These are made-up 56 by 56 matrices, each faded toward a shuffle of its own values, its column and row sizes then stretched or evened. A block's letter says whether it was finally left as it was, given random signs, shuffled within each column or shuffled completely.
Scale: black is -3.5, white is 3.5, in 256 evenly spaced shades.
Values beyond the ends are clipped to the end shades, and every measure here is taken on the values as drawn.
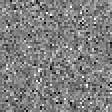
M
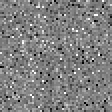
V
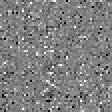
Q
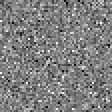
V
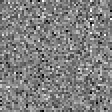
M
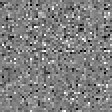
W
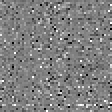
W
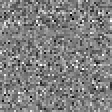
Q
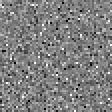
V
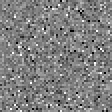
V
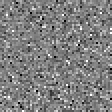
V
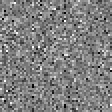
M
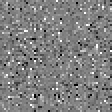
Q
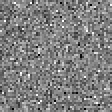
V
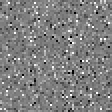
M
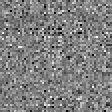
W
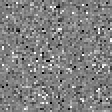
Q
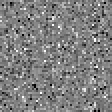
M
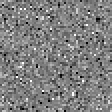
V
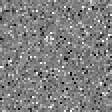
V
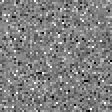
V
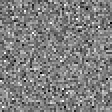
V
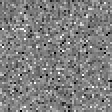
V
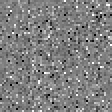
M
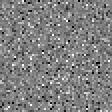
M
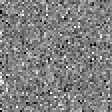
M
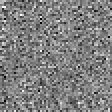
W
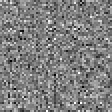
W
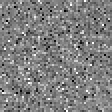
V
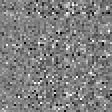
W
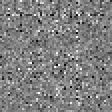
Q
